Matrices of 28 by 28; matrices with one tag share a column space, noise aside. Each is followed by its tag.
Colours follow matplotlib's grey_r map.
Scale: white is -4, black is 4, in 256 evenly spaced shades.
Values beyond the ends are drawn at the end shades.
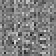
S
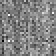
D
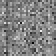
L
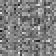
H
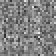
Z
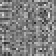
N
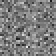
S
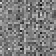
N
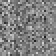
H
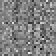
L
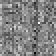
L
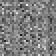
H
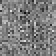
D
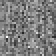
Z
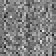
S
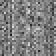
H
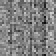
L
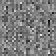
D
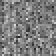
Z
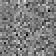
S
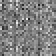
N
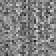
H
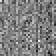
D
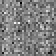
L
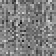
D
